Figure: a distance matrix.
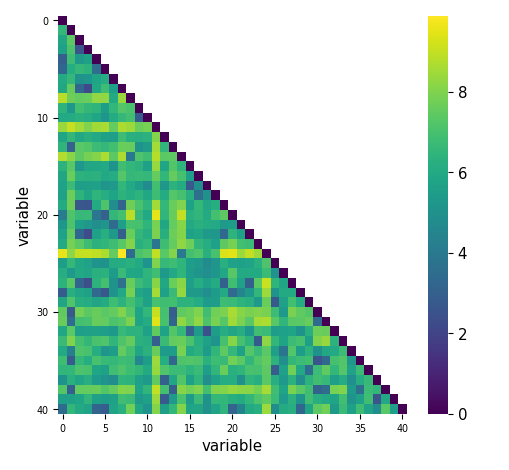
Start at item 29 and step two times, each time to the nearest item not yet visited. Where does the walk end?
36
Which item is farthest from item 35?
11
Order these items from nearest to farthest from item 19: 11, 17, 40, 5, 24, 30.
17, 40, 5, 30, 11, 24
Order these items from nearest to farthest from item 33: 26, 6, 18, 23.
23, 18, 26, 6
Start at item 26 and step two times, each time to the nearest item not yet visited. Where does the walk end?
1
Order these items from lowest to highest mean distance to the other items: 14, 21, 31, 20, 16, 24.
21, 16, 20, 31, 14, 24
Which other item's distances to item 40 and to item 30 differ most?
20
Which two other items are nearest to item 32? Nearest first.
17, 15
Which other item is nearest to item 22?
3
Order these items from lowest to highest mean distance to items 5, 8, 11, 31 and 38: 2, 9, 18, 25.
9, 25, 18, 2
